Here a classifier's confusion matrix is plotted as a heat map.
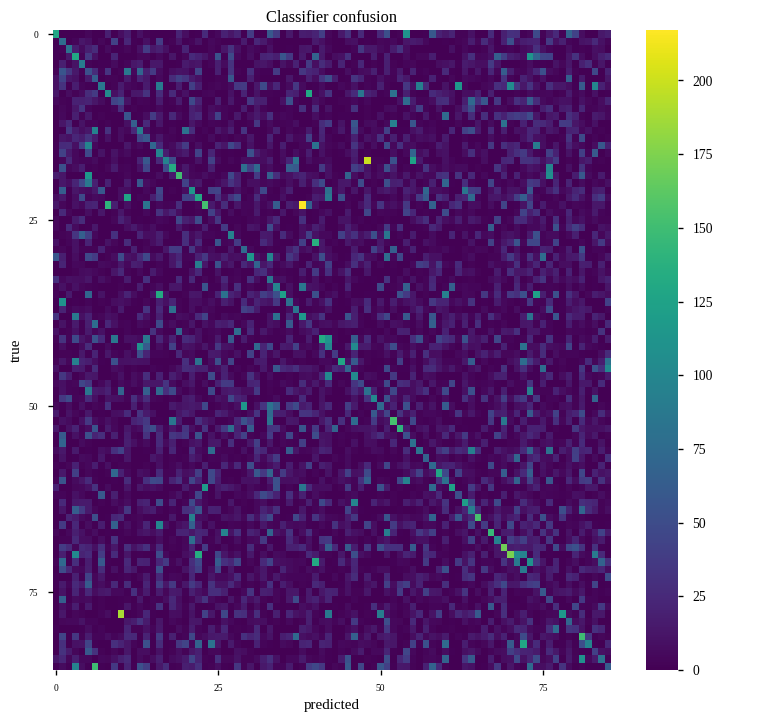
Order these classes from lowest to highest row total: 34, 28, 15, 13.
34, 28, 13, 15
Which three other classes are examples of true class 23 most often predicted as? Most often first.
38, 8, 14
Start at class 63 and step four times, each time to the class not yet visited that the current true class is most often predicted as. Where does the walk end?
6
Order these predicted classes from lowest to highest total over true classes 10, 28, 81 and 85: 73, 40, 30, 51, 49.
49, 30, 51, 73, 40
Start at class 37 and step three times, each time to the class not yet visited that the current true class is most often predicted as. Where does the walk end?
1
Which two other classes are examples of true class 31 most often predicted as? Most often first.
22, 25
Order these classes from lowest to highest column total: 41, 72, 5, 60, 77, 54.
77, 41, 54, 60, 72, 5
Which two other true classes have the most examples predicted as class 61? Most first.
34, 47
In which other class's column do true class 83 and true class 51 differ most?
33
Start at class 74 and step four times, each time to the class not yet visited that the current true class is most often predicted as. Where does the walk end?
54
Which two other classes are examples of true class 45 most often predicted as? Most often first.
85, 75
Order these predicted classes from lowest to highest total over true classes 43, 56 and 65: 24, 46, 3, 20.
20, 3, 46, 24
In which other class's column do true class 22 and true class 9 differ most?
11
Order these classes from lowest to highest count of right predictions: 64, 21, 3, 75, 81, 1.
75, 1, 64, 21, 3, 81
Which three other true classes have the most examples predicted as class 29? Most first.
50, 18, 52
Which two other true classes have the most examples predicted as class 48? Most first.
17, 60
